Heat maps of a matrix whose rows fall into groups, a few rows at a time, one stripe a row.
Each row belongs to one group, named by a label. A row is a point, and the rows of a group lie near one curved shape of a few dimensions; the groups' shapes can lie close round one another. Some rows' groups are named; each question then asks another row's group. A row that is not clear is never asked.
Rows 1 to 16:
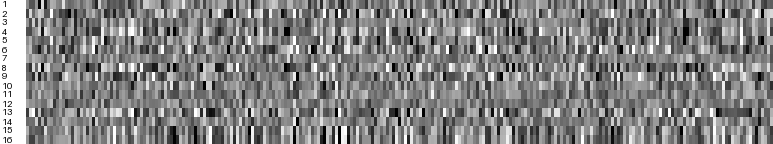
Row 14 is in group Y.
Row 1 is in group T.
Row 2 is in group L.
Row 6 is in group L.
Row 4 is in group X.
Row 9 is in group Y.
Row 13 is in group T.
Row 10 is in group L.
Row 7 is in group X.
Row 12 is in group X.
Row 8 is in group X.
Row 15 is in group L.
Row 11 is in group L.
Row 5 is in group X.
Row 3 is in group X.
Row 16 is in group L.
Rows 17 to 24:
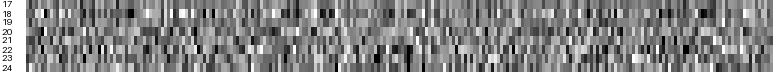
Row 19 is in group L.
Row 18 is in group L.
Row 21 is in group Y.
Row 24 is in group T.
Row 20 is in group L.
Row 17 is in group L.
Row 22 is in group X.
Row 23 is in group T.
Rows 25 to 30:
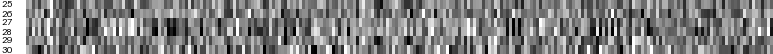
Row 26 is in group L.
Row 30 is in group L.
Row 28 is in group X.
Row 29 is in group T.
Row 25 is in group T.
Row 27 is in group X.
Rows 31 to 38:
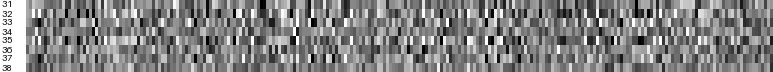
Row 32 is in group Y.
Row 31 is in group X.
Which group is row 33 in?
L
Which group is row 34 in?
Y
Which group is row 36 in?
T
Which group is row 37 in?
L
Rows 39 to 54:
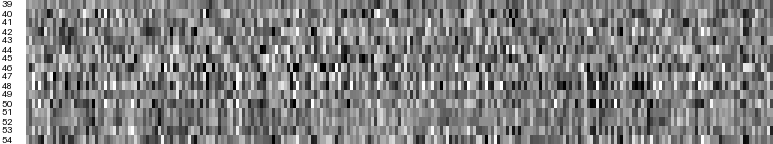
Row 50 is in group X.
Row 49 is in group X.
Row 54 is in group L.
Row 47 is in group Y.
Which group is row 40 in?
T
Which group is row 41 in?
X
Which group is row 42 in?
L
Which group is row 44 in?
X
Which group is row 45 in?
T
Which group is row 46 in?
L
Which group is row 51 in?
Y
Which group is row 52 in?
Y
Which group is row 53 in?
X
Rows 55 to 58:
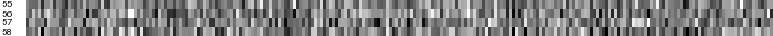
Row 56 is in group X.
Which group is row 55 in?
X
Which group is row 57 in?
T
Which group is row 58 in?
X
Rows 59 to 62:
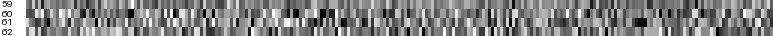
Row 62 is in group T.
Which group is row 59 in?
X
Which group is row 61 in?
T
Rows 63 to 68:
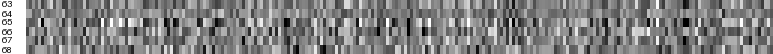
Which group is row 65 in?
X
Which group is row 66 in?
T
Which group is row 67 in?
X
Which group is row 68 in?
L
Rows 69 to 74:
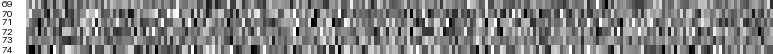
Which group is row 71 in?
L
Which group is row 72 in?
Y
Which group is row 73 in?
L
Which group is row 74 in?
Y
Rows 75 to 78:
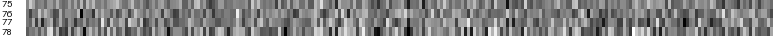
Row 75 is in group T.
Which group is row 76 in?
L
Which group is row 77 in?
X
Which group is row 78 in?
T
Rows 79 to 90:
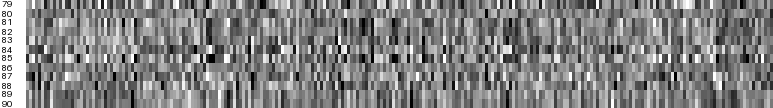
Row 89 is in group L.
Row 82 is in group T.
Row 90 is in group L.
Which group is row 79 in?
X
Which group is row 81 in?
T
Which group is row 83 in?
T
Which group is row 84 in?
L
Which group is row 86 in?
L
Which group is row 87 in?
Y
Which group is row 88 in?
T
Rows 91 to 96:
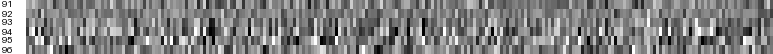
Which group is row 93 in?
T
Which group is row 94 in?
T
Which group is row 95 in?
L
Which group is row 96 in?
T
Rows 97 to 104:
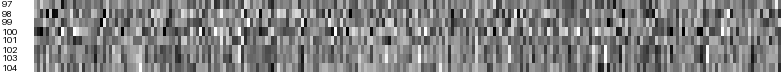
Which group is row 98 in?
T
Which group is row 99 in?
Y
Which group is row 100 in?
Y
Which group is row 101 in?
T
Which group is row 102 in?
Y
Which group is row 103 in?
Y
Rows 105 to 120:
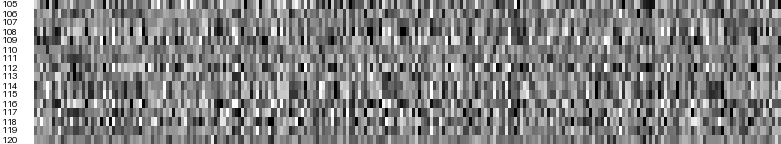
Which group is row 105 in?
T
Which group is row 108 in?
T
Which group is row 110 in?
L
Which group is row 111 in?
L
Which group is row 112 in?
Y
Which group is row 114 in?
L
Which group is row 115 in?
L
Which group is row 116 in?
T
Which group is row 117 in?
L
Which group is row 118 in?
X
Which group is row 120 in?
Y
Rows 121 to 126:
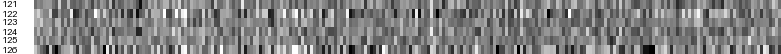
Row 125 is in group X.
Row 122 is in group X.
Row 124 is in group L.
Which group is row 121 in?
L
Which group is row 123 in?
X
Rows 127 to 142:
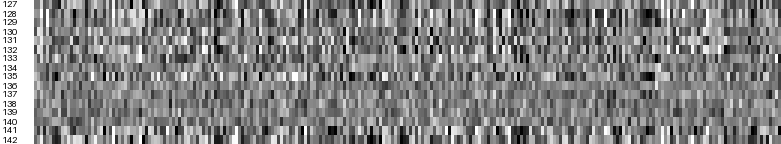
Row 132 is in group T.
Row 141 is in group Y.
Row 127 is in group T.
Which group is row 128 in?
Y
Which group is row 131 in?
X
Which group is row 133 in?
X
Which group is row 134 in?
L
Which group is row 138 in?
L
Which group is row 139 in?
L
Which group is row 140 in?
L
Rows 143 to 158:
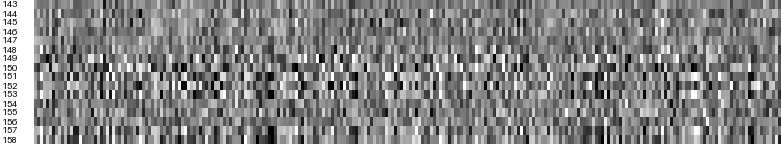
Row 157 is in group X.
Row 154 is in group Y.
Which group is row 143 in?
T
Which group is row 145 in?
T
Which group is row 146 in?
T
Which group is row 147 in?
X
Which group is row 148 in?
Y
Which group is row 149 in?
L
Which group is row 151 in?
X
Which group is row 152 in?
L
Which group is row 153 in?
X
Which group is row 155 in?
T
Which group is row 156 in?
Y
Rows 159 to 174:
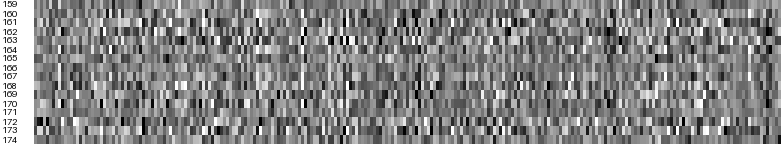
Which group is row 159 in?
L
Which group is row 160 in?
X
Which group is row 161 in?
T
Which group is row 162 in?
Y
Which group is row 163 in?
L
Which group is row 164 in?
X
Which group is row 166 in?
X
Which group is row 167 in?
X
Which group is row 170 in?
Y
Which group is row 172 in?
Y
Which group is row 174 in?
L
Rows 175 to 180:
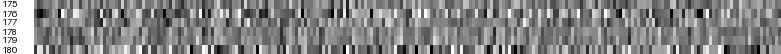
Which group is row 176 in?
Y
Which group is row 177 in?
Y
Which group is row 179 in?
L
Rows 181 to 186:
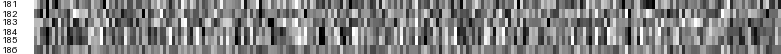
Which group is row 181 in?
T
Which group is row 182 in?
Y
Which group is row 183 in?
X
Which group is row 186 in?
Y
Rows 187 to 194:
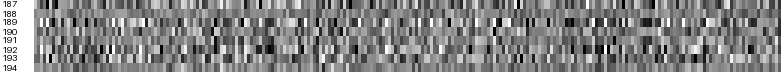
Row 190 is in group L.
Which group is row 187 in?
T
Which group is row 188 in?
T
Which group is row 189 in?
Y
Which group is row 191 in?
Y
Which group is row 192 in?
X
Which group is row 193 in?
X
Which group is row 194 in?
X
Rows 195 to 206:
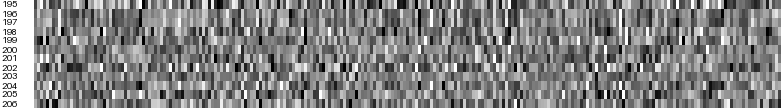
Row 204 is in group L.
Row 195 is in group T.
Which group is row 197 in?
L
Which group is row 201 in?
Y
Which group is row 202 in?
L
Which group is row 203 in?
L
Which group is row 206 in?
T
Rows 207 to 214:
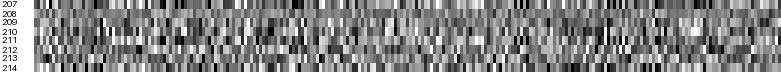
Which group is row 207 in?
X
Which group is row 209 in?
Y
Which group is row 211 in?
X
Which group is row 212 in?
L
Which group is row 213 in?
L
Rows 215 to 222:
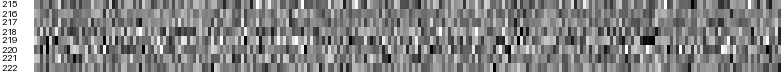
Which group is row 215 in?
X
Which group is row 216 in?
T
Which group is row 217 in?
L
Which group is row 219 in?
T
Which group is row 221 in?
T
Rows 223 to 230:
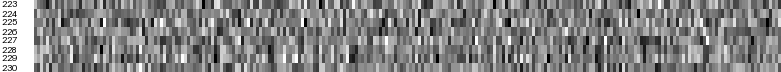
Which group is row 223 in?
L
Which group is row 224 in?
L
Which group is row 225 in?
Y
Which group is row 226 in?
T
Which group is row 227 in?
Y
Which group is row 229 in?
X
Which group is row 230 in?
X
